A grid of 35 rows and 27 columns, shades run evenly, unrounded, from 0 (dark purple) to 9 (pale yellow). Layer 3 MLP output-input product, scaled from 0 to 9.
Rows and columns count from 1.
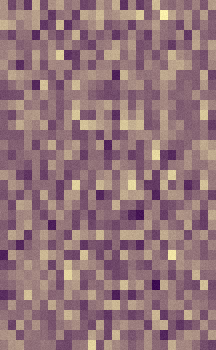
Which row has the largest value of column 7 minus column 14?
15
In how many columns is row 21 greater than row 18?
12
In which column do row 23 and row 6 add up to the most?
8
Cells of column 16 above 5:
12
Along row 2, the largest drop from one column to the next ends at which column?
19
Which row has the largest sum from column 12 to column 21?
2
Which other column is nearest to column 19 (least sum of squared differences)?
24
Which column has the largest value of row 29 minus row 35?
26
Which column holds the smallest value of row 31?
11
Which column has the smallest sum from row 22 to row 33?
1
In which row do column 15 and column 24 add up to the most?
34
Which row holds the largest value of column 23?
7
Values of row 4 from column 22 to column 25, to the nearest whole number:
4 5 2 6
